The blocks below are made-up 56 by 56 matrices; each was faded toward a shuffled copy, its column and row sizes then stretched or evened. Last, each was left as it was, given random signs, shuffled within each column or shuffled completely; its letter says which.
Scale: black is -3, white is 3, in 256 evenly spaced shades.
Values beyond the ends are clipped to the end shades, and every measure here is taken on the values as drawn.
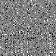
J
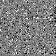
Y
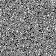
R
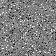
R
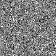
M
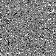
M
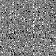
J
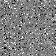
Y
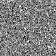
M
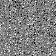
M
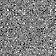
J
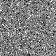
R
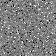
R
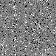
M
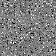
Y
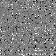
J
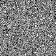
M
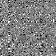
J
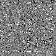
Y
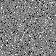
R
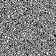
R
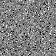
M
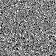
R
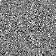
Y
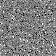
R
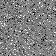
R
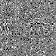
J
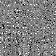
J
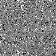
Y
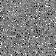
Y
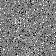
R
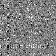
J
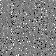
M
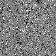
M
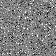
R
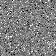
R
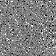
J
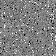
M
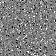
M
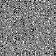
J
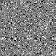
J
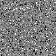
Y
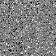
M
